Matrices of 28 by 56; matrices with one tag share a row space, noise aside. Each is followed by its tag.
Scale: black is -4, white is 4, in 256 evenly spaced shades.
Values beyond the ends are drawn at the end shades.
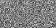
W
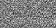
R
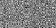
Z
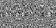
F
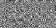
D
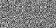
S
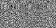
S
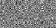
F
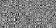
S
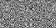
W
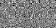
D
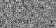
F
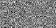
S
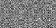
W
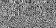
S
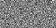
W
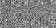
F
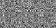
F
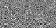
S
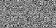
R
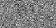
F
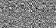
D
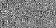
S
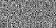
S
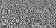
S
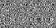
W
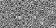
F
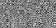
R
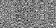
F
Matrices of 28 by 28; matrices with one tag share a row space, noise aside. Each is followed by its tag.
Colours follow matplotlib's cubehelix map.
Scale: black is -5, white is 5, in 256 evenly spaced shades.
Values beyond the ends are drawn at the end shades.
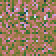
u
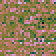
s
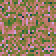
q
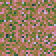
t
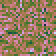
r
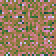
q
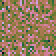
q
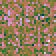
r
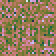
q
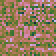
s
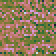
s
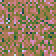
q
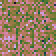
r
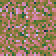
u
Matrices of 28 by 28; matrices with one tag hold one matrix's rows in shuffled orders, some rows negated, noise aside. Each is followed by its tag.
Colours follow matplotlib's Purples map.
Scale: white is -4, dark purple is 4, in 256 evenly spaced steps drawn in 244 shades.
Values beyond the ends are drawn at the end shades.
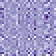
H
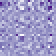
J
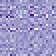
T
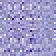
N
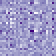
T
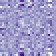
J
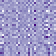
H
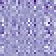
H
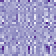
H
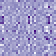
H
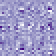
J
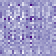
N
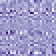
T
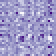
J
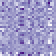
J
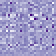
T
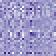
N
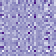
H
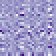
J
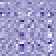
J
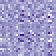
J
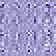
H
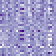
J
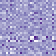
T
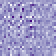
N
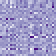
T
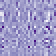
H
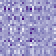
N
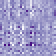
N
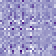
N
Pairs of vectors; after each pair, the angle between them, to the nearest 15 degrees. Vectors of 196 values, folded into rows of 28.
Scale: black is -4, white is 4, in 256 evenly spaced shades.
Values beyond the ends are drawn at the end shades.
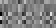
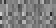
150 degrees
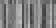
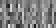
120 degrees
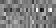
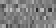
150 degrees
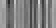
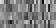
60 degrees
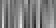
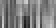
30 degrees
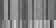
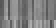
15 degrees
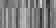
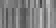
165 degrees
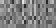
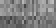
45 degrees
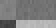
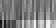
45 degrees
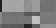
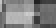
105 degrees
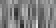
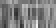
30 degrees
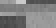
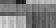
165 degrees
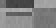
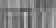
120 degrees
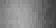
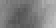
165 degrees
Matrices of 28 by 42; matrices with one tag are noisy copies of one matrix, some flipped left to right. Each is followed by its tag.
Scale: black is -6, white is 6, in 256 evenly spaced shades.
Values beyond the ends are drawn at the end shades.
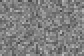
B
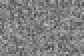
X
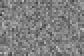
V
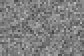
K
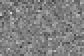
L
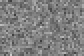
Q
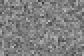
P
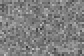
V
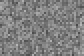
V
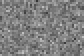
X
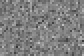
P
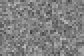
K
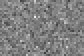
K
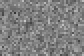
Q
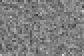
B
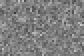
Q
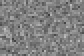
X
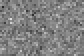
K
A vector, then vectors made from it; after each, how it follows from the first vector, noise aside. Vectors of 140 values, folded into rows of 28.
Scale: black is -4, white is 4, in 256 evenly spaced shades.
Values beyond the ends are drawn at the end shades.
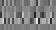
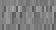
reversed, shrunk.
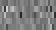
reversed, partly zeroed.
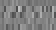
reversed, shrunk.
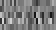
sign-scrambled.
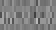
shrunk.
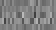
shrunk.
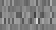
shrunk.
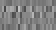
reversed, shrunk.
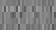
reversed, shrunk.
